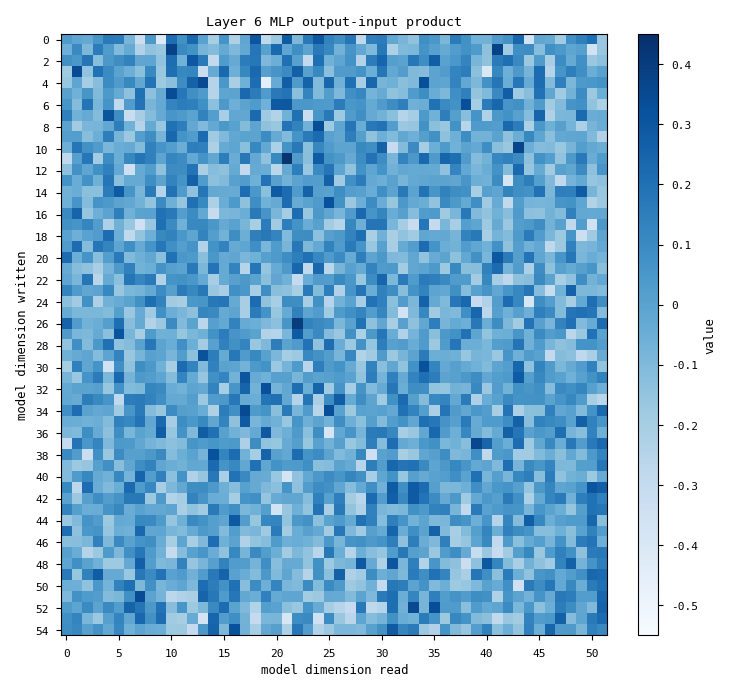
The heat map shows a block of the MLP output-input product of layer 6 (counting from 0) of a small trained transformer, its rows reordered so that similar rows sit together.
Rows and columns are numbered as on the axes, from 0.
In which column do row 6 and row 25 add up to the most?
38
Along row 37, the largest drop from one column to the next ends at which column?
44
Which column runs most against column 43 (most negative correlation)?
16
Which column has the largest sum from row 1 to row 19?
10
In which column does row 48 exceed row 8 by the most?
7
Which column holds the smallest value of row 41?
1
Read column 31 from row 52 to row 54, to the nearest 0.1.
0.2 0.1 0.3
